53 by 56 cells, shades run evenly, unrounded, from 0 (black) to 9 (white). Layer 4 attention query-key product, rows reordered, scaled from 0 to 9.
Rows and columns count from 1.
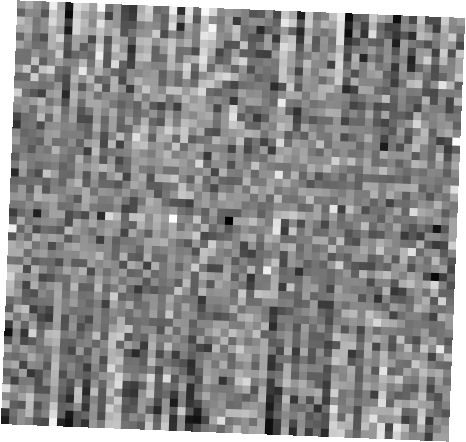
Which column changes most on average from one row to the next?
1
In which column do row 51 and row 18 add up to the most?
47
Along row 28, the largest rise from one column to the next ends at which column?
36
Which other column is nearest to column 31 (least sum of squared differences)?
46
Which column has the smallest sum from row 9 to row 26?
7
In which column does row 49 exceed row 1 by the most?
48
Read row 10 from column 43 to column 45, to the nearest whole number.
2 6 6
